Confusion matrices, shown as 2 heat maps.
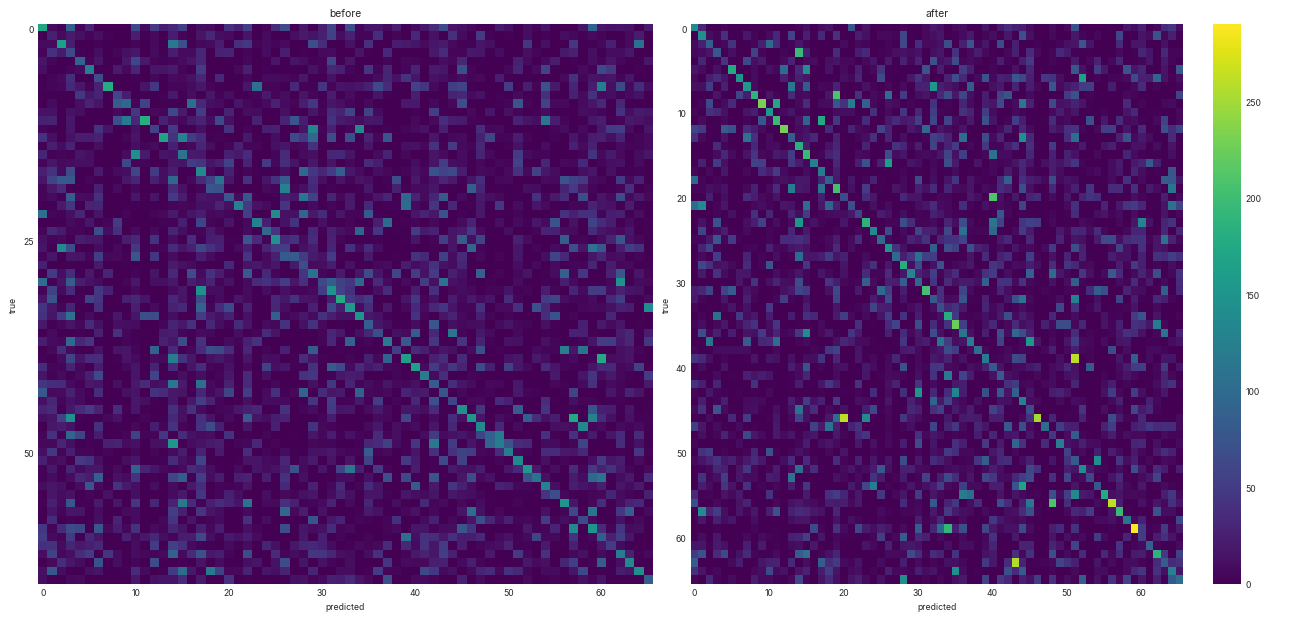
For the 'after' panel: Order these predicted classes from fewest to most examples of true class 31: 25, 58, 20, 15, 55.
20, 58, 15, 55, 25
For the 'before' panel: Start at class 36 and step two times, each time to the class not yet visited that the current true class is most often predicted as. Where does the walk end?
42
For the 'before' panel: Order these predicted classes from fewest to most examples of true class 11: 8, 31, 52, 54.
52, 31, 8, 54
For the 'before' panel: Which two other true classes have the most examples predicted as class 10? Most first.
15, 52
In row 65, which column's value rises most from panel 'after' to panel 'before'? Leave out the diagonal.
37
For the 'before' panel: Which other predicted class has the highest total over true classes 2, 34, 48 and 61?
3
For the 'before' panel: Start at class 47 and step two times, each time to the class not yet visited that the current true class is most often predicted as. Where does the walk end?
29
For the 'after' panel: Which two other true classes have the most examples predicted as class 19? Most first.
8, 46
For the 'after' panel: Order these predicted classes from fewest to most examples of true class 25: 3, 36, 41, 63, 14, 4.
4, 41, 14, 36, 3, 63
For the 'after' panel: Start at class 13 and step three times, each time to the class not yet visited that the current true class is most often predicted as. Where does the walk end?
51
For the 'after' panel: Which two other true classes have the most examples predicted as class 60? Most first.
23, 34
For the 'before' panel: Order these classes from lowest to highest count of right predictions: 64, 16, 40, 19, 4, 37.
16, 19, 4, 37, 64, 40
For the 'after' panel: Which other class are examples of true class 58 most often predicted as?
65
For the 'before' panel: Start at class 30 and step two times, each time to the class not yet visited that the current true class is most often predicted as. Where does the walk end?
14
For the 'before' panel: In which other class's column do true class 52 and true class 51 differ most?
33
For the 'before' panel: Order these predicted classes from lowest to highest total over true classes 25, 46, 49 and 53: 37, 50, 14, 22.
50, 37, 22, 14
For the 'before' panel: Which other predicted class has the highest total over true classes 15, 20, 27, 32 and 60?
10
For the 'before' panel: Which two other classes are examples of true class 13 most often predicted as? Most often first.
15, 29
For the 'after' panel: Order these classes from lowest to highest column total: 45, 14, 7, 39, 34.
7, 39, 45, 14, 34
